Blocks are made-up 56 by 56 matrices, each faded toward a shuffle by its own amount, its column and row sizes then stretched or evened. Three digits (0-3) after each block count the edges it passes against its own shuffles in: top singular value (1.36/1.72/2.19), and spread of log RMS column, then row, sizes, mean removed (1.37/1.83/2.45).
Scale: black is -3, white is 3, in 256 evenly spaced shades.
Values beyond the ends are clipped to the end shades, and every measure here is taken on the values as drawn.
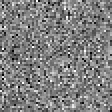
1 1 0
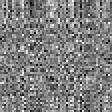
3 2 0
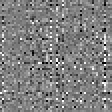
2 3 2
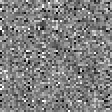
2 2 2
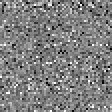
0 0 2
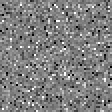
0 0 1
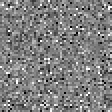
1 2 1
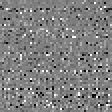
2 1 3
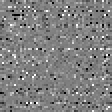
1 1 3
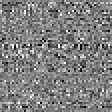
2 0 3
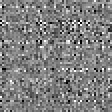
2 2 3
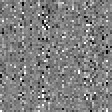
0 3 0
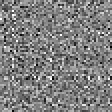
2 1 1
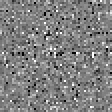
1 2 1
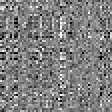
3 3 2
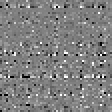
2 2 3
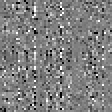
2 3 1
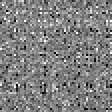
2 2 1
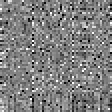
3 2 0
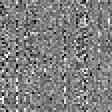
2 3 0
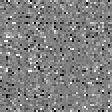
1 2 2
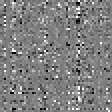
2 3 2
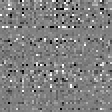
1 2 3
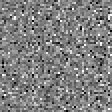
2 1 0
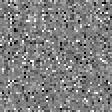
1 0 1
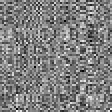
3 2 0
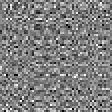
3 1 2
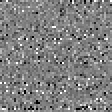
0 0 2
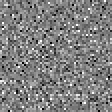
2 0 0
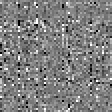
1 3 2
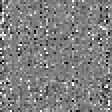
0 3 1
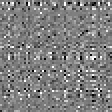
3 2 3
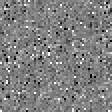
0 1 1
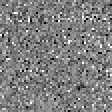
0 1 2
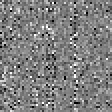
1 3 1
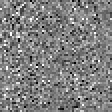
1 2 0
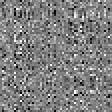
3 3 0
